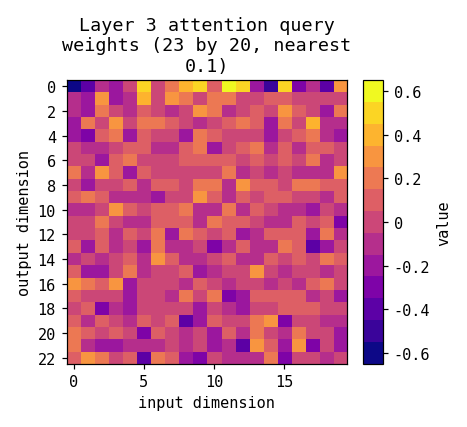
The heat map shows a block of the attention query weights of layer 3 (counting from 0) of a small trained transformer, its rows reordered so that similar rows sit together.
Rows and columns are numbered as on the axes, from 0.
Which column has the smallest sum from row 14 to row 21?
12
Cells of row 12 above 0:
10
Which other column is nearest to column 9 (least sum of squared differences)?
15
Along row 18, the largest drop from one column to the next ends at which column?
2
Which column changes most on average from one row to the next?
1
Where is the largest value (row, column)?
0, 11
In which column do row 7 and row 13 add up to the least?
17
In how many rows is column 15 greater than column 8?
10
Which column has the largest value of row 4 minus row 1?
3
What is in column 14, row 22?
0.2
